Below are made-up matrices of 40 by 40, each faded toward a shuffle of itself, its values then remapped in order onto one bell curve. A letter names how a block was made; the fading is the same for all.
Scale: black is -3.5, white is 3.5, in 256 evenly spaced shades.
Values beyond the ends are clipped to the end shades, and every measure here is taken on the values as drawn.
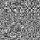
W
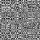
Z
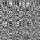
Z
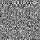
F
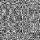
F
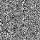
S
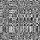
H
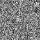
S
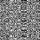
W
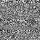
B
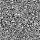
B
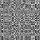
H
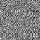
W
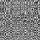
H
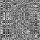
H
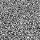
B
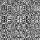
H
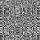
Z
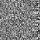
F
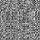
W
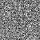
S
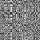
H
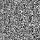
S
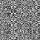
W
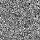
S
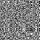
F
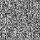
F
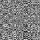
W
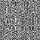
F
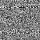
B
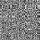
W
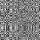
Z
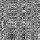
H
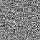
F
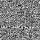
B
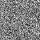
S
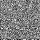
B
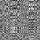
H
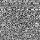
B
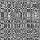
Z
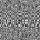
Z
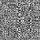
F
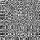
W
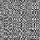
H
